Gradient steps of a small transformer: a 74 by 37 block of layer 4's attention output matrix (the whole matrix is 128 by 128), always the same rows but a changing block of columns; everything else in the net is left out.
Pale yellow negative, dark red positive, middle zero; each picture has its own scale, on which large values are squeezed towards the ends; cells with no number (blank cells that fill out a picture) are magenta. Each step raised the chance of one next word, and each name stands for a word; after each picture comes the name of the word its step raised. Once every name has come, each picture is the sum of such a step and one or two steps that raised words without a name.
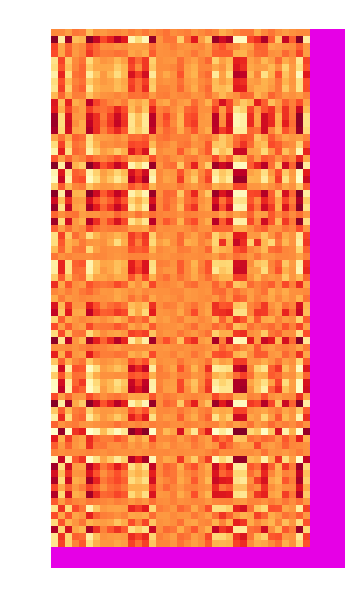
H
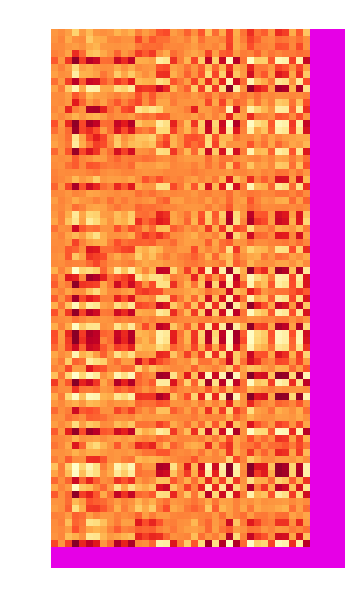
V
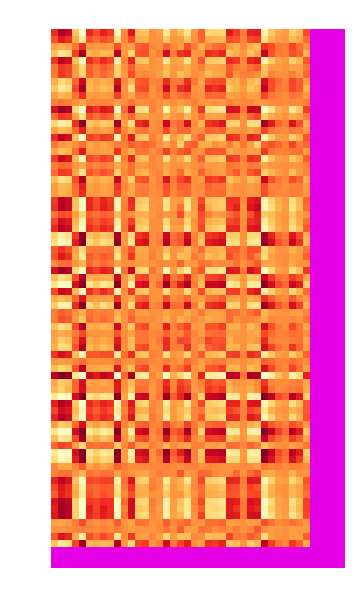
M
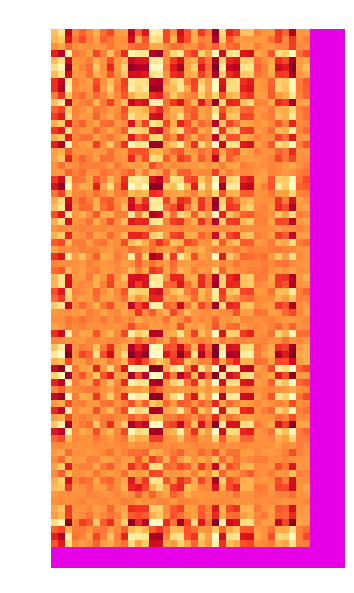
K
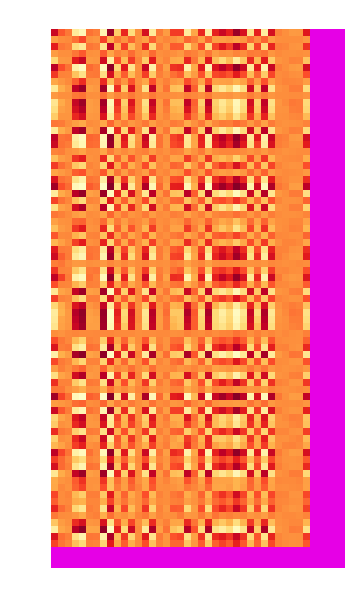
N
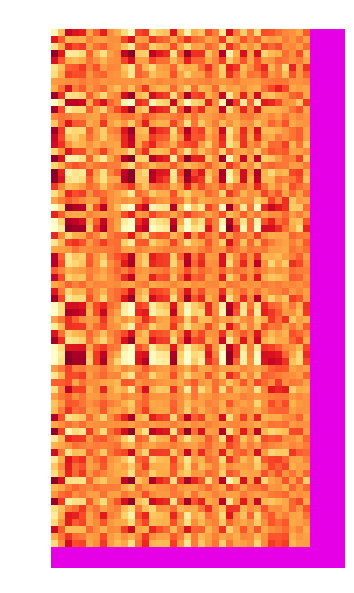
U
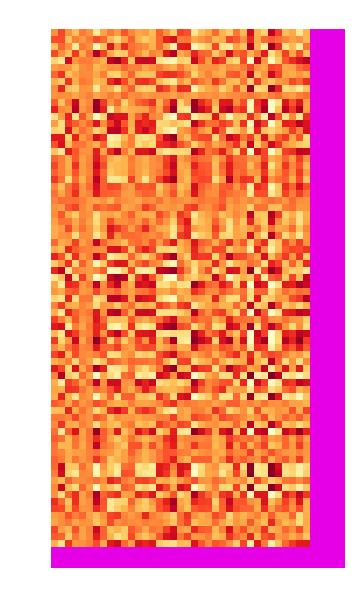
V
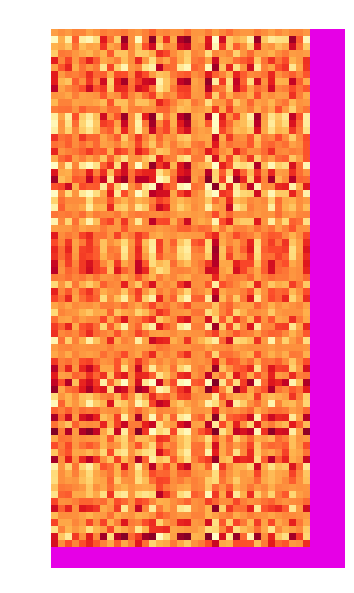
H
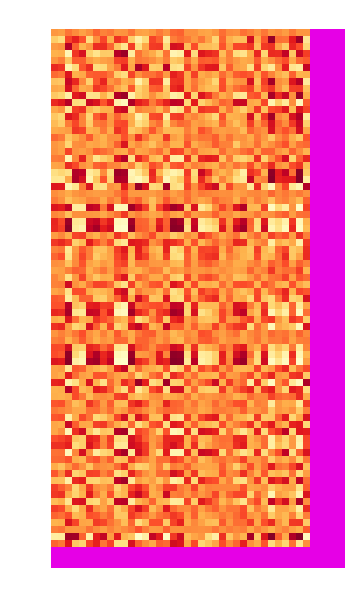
U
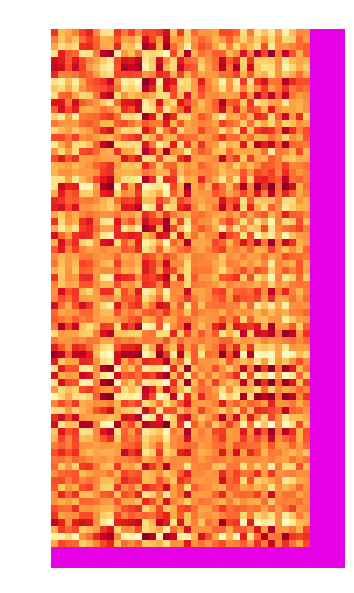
K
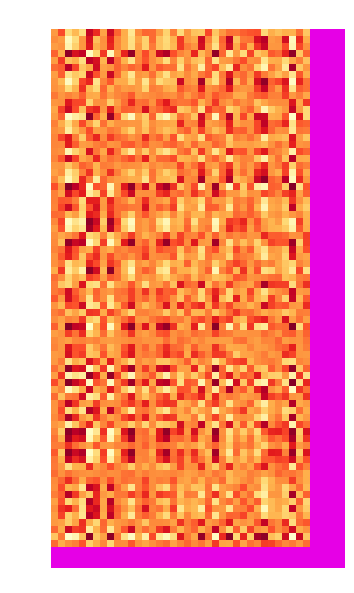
M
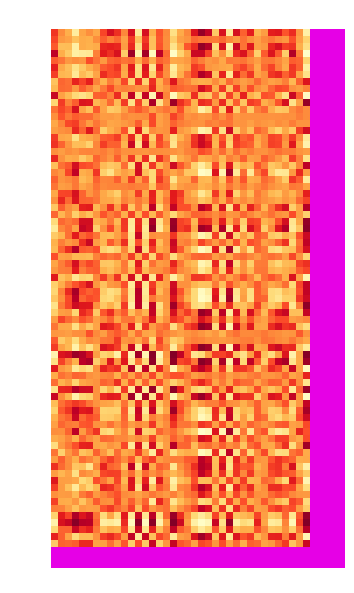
U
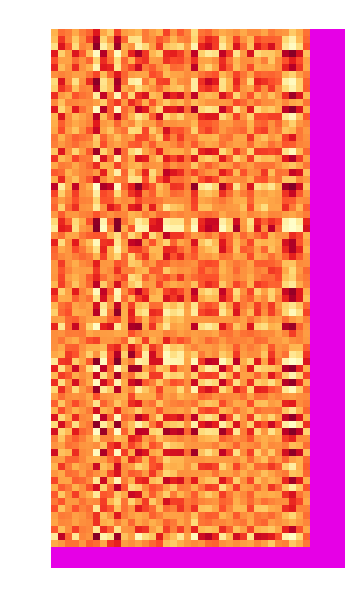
U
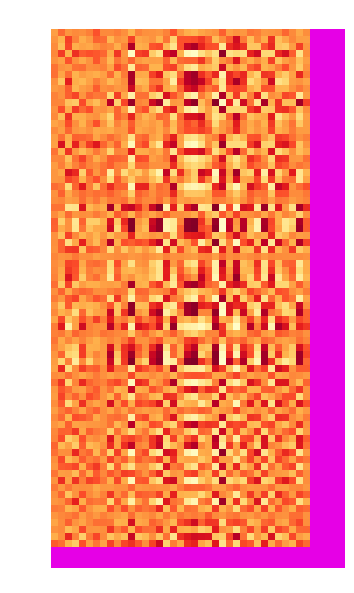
U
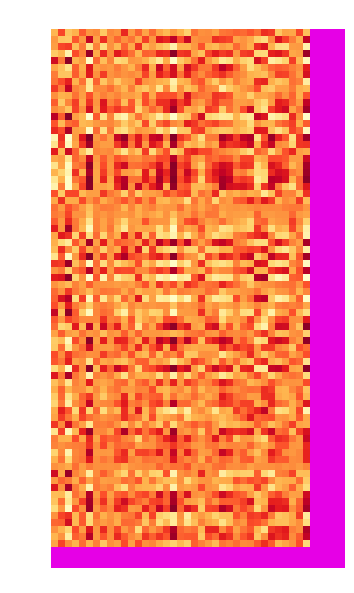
N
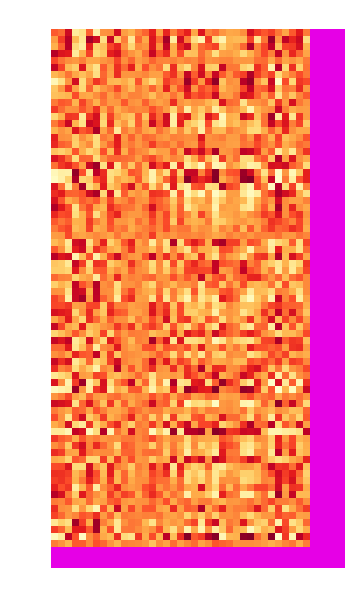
H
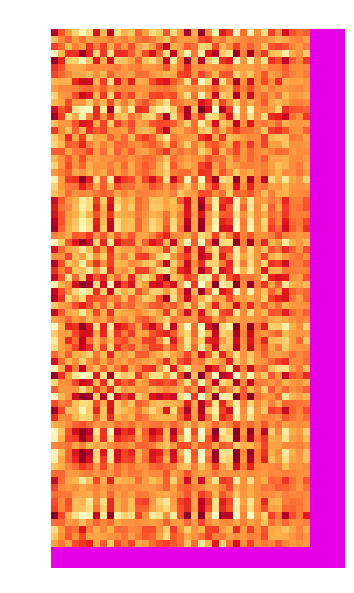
M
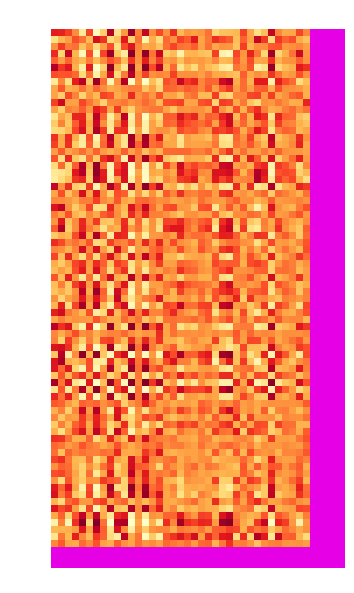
U
